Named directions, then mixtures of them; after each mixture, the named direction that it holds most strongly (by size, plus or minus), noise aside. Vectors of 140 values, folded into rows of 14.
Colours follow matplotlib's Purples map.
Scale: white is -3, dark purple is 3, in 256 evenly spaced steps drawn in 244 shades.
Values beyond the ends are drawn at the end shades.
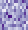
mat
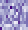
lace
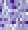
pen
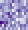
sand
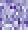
lace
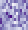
mat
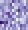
sand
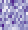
pen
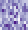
lace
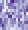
pen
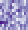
sand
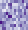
mat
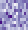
mat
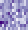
sand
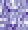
pen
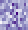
sand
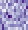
mat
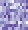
pen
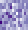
sand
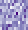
lace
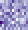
sand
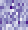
lace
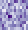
mat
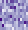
pen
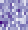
sand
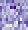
lace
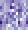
sand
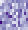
sand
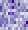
pen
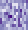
mat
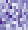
mat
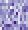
lace
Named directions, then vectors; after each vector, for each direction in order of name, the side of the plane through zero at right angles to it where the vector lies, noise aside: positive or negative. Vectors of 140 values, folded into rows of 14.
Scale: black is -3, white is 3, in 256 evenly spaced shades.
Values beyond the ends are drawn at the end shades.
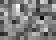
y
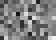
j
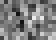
positive, negative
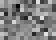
negative, negative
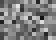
positive, positive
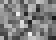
negative, positive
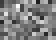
positive, positive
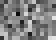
positive, negative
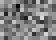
negative, negative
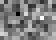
positive, negative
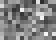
negative, negative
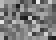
negative, negative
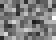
positive, negative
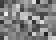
positive, positive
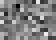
negative, negative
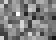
negative, positive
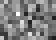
negative, positive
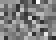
negative, negative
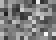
negative, negative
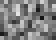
negative, positive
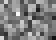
negative, positive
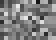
positive, positive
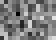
positive, negative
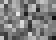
negative, positive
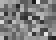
negative, negative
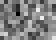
positive, negative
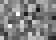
negative, positive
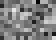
positive, positive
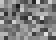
negative, negative
